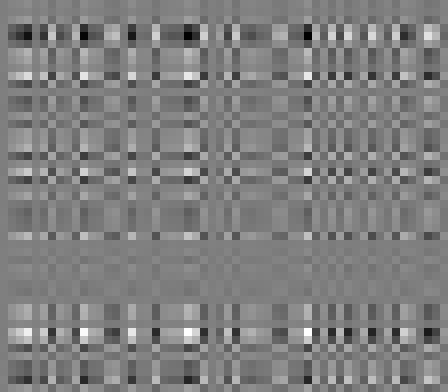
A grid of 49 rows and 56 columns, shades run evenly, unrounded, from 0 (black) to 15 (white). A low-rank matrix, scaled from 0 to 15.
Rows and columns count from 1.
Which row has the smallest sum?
5
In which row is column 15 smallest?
42
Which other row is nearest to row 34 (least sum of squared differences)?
24
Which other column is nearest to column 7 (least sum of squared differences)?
30
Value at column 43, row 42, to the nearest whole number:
11
